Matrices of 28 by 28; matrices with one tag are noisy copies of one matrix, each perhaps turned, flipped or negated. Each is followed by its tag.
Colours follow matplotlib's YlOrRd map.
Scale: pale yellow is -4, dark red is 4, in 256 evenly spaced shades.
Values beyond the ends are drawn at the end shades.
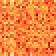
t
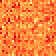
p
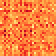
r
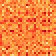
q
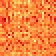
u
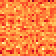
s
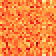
t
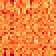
t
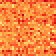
s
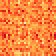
u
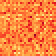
p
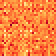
r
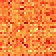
r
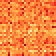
r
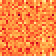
t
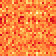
u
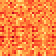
u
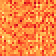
p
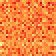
t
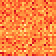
r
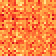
u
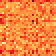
s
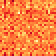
t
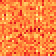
p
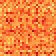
q
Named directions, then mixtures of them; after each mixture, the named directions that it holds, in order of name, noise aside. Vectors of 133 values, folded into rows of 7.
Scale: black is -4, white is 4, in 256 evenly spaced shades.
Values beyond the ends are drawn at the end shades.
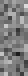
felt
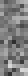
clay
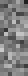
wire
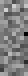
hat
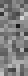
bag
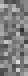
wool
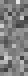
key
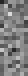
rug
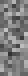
hat, wire.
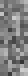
bag, clay.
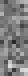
clay.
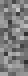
hat, wire.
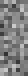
key, wool.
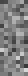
clay, rug, wire.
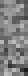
clay.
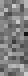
clay, hat.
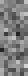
bag, rug, wire.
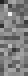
rug.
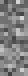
clay, key, wire.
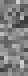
key.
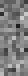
bag.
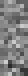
clay.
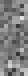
bag, clay, felt.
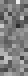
key.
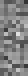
wire, wool.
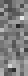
bag, clay.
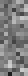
clay, felt, wire.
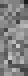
clay, wire.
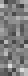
clay, wool.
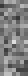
clay, felt, wool.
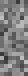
felt, key, wire.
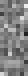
bag, felt, hat.
